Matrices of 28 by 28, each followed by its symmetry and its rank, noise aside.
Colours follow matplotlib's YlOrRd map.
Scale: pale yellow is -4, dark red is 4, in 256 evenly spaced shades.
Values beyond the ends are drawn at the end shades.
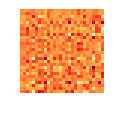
antisymmetric, rank four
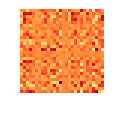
no symmetry, rank four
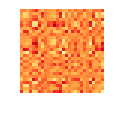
symmetric, rank three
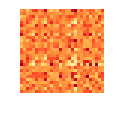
symmetric, rank three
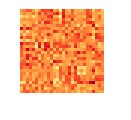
no symmetry, rank six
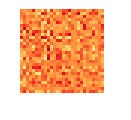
antisymmetric, rank four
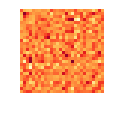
symmetric, rank six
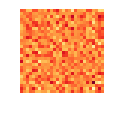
no symmetry, rank four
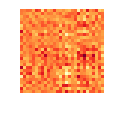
antisymmetric, rank four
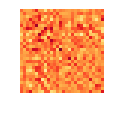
symmetric, rank six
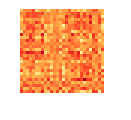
no symmetry, rank four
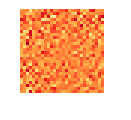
antisymmetric, rank six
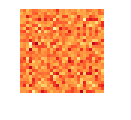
no symmetry, rank six
